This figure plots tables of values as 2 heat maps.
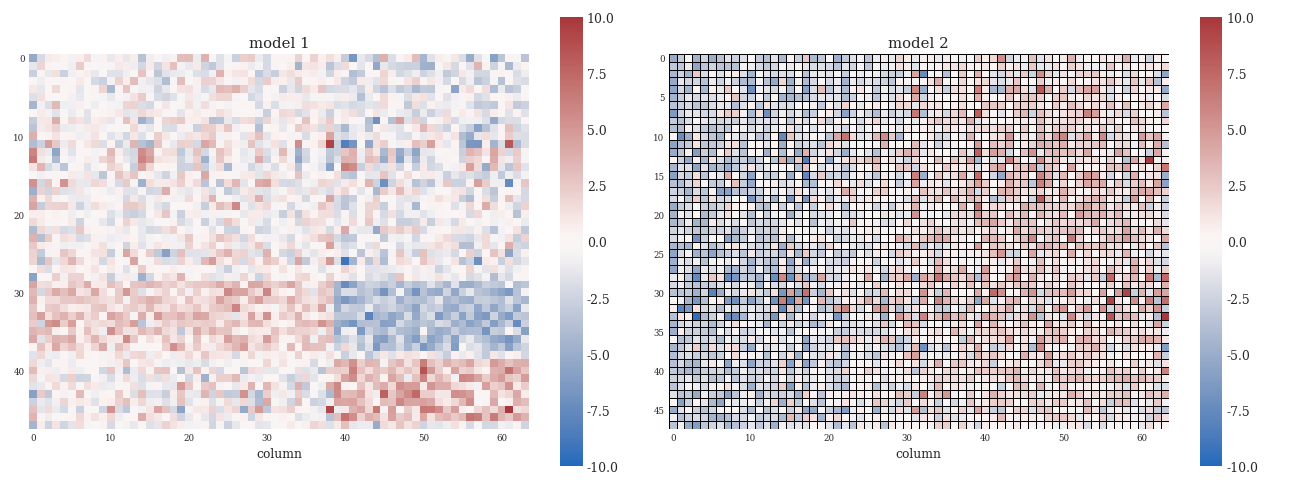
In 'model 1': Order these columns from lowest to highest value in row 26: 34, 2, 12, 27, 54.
27, 12, 54, 2, 34
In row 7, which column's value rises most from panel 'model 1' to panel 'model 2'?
39
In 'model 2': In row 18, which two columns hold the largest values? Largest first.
47, 59
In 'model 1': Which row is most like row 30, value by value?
36
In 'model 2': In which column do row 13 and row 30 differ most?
17
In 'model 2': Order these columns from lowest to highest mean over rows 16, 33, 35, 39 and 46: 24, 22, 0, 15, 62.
0, 15, 22, 24, 62
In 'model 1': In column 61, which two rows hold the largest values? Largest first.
45, 11
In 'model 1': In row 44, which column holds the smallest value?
29
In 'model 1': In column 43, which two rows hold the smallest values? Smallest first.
33, 11
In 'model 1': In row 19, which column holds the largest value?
26
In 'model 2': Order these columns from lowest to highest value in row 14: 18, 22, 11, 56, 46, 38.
22, 11, 18, 38, 56, 46
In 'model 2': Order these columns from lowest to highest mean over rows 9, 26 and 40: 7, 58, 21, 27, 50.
7, 21, 27, 58, 50
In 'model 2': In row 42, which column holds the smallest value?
15
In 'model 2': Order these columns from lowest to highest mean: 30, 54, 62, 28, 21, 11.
11, 21, 28, 30, 62, 54
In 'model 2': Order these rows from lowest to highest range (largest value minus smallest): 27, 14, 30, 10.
27, 14, 10, 30
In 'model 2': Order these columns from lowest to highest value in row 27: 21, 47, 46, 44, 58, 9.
9, 21, 58, 46, 47, 44
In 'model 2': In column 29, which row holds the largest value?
33
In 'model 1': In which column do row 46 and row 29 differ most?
40
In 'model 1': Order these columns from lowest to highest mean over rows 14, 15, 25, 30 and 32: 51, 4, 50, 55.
51, 55, 50, 4
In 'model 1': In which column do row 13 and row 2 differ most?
0
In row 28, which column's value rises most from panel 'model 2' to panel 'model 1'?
3
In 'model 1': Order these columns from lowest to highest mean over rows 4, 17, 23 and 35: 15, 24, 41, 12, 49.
49, 41, 15, 12, 24
